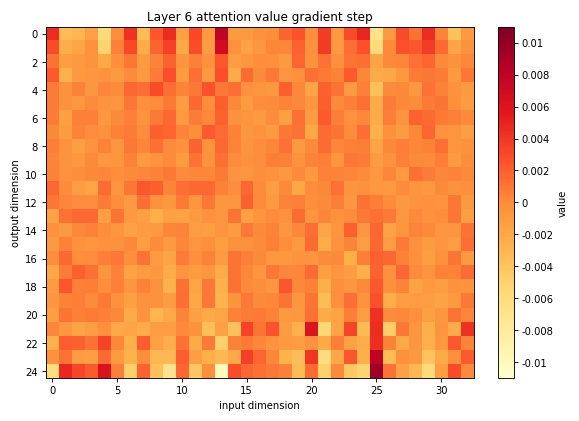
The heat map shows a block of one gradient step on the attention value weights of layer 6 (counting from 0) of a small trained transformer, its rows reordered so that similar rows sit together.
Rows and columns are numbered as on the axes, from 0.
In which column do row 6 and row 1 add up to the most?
13
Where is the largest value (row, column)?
24, 25
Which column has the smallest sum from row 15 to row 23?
21
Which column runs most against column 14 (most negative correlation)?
23
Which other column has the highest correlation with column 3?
2
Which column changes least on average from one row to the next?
16
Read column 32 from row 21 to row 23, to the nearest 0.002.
0.004 0 0.002
